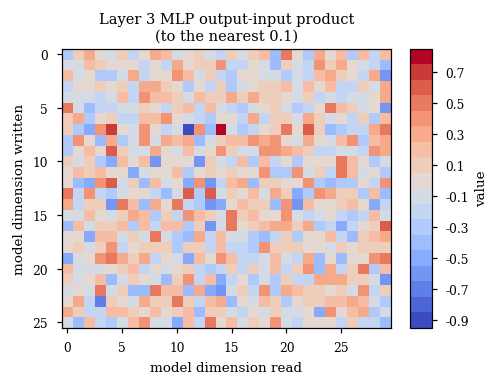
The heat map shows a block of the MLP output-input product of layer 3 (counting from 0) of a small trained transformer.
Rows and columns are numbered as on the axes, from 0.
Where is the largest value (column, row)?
14, 7
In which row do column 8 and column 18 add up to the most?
22
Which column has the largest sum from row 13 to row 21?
20
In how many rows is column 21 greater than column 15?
9
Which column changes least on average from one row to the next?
16
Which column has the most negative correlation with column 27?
28
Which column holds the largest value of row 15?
15
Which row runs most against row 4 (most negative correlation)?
21
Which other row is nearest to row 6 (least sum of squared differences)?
3
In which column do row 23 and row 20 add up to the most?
27
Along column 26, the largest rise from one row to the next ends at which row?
8
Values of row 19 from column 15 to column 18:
0.2 -0.2 -0.2 -0.1
